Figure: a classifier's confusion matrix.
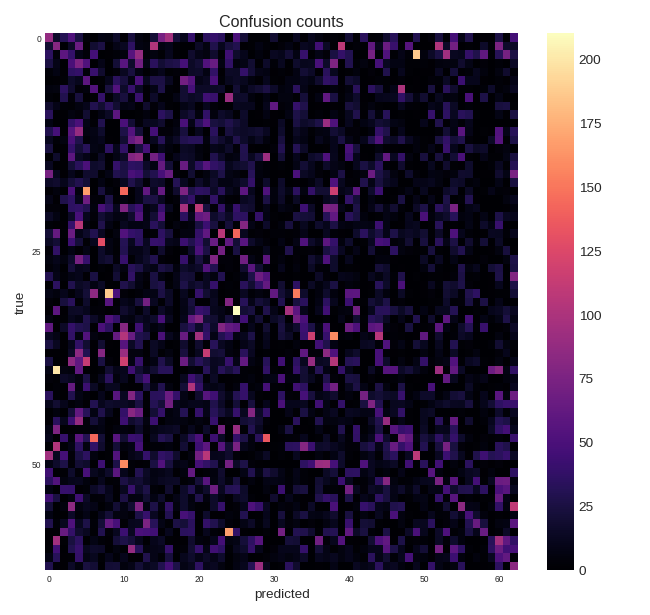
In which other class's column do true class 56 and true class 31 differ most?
24
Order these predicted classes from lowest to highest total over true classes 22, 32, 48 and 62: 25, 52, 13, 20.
13, 52, 20, 25
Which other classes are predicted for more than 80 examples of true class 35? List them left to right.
10, 20, 38, 44
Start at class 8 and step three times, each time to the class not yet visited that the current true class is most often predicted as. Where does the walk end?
20
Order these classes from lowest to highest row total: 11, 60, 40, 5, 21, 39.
40, 5, 11, 21, 60, 39
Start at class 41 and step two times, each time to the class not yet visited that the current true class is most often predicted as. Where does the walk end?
5
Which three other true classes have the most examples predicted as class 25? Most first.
32, 23, 46
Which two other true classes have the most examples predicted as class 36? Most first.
50, 59
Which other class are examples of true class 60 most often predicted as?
11
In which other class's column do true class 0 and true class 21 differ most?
16
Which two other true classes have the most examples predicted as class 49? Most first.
2, 58
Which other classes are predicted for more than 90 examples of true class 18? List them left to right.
5, 10, 38
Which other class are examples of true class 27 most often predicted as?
21
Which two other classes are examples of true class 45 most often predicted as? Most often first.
4, 54
